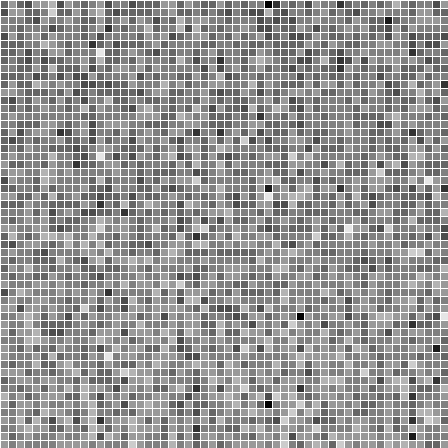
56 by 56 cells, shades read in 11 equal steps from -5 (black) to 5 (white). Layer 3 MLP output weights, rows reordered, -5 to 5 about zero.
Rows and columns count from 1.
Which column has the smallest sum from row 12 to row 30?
17
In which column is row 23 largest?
54
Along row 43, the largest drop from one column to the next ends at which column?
23
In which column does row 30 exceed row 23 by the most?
40
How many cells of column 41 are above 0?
17
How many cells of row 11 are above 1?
4
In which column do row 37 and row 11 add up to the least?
14
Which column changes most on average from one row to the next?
52
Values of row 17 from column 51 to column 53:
-1 -3 -1
